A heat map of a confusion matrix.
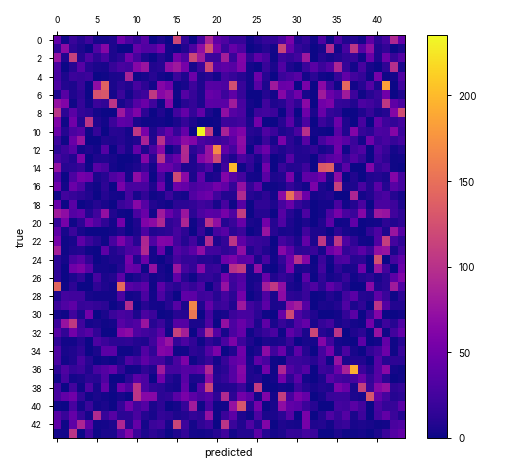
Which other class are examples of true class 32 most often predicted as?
15
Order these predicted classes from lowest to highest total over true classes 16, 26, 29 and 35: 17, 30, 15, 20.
20, 30, 15, 17
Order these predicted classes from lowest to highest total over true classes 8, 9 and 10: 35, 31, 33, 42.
33, 35, 42, 31
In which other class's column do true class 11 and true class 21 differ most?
13
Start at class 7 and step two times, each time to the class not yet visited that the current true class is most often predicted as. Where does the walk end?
5
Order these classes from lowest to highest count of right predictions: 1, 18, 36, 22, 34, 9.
18, 9, 34, 1, 36, 22
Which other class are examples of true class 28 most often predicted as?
23
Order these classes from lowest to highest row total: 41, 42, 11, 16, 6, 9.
9, 41, 42, 16, 11, 6
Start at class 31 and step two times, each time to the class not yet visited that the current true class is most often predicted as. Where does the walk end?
17
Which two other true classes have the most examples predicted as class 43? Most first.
8, 26
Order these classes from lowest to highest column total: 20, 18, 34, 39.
39, 34, 20, 18
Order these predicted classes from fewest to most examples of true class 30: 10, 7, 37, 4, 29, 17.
10, 7, 37, 4, 29, 17
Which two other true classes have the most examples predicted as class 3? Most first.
42, 11
